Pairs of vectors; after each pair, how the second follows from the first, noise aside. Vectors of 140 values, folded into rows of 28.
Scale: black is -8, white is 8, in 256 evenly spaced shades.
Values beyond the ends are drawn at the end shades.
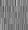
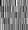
scaled up.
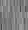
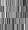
wrapped around, negated, scaled up.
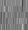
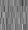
sign-scrambled.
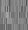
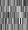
reversed, scaled up.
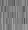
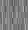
sign-scrambled.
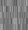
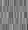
wrapped around, negated.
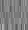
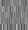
sign-scrambled.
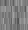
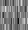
scaled up.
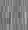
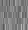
shuffled.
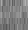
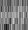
wrapped around, negated, scaled up.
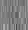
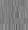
shrunk.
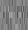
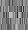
scaled up.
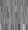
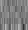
negated.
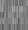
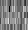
reversed, scaled up.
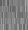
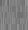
shrunk.
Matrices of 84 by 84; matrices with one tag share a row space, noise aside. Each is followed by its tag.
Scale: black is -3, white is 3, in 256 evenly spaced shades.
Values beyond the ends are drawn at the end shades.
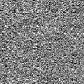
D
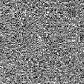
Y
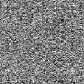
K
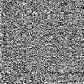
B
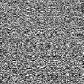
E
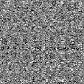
K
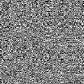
B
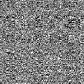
Y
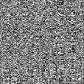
K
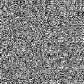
B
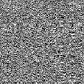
K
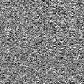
K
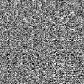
K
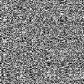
B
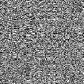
E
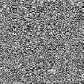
E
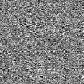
E
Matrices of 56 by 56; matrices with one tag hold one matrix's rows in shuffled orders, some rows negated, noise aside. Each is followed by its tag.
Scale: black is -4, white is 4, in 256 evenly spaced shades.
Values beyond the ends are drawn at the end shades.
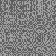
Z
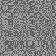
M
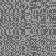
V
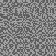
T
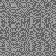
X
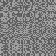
T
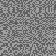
T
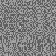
Z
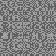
T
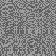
M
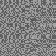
V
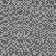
T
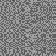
V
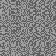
X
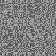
M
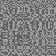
T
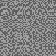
T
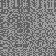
T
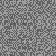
Z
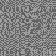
V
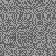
Z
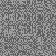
Z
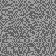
M
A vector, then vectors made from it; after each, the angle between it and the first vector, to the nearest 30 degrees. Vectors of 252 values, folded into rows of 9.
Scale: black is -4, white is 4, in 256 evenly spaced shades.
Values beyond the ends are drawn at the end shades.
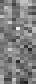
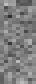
120 degrees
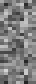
90 degrees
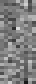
60 degrees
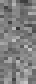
150 degrees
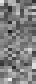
120 degrees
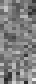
60 degrees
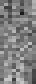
120 degrees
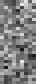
60 degrees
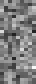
120 degrees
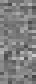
90 degrees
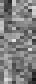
120 degrees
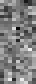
150 degrees
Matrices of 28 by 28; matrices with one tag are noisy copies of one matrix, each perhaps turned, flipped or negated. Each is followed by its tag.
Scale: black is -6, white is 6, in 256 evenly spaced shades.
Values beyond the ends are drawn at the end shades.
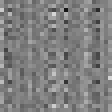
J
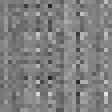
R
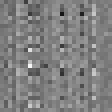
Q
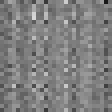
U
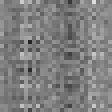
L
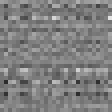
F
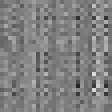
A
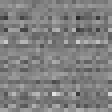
F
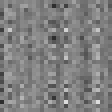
J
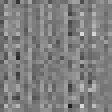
F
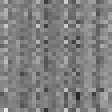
U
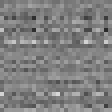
F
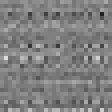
J
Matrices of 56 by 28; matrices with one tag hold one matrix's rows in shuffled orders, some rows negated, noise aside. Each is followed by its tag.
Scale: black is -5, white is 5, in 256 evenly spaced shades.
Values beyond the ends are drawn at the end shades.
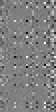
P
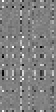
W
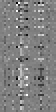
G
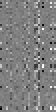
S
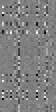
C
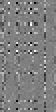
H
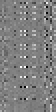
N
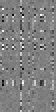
W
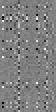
C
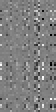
S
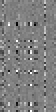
H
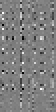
W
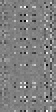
N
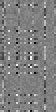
H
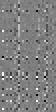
C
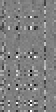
H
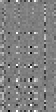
H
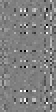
N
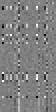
C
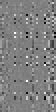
P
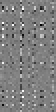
W
